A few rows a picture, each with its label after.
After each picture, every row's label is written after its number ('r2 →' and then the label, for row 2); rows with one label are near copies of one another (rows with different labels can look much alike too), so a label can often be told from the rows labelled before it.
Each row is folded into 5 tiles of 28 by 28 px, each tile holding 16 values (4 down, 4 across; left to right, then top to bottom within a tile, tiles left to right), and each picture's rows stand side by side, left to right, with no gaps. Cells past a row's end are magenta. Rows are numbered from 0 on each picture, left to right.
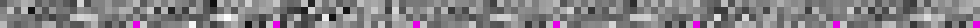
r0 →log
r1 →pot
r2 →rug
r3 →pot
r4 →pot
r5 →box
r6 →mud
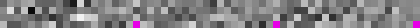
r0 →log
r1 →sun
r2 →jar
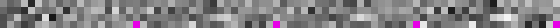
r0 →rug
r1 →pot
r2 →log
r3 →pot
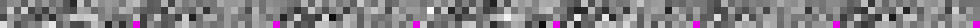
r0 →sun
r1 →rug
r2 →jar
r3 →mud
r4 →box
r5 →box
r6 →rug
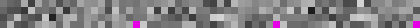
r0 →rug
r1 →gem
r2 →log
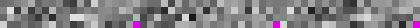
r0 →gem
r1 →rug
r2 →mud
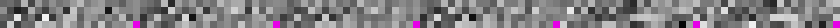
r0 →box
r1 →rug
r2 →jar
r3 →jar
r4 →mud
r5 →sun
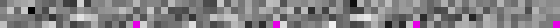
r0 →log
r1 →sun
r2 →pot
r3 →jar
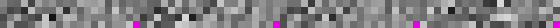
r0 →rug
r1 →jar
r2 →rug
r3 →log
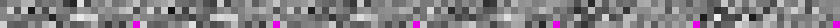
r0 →log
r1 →log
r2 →log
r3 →mud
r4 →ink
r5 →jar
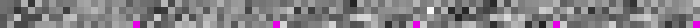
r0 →ink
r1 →box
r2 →pot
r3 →mud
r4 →pot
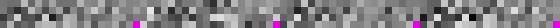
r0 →jar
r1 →gem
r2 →box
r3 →jar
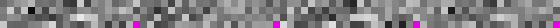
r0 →log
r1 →ink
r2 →sun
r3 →log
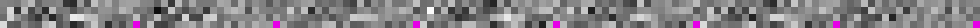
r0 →gem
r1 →ink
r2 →log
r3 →mud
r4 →log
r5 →gem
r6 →rug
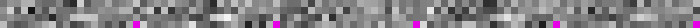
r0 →log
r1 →pot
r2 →rug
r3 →mud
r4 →log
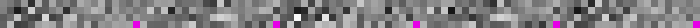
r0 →ink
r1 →log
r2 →box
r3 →log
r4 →ink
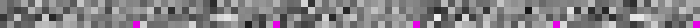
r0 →jar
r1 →pot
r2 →rug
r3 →box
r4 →gem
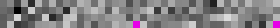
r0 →ink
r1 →pot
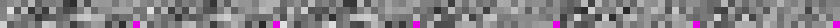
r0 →mud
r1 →mud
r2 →sun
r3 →ink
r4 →rug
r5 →box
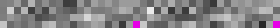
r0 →mud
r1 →mud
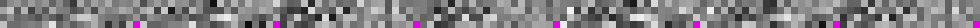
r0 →pot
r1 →pot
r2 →rug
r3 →ink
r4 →gem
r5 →mud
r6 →rug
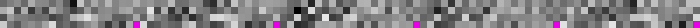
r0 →pot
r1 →gem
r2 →ink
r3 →ink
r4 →sun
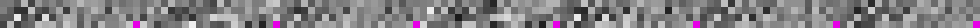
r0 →box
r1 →sun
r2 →box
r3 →mud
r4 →box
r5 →rug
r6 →ink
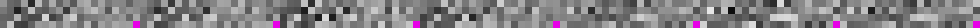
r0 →ink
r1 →ink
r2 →rug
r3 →jar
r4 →log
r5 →log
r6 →log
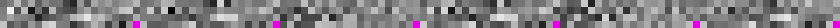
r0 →mud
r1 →log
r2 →jar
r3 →log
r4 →rug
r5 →pot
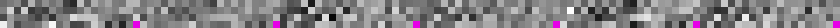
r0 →sun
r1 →sun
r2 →rug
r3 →jar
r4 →mud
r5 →box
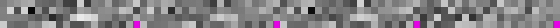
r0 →log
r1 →log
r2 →log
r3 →jar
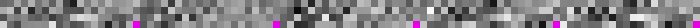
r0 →pot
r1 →rug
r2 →ink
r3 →mud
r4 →gem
